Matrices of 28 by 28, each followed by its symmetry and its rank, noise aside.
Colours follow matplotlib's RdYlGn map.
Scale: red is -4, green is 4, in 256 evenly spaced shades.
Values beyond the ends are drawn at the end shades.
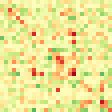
symmetric, rank four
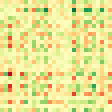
antisymmetric, rank two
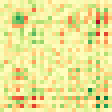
symmetric, rank two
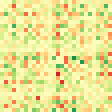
antisymmetric, rank four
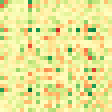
no symmetry, rank three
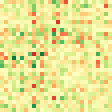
antisymmetric, rank four
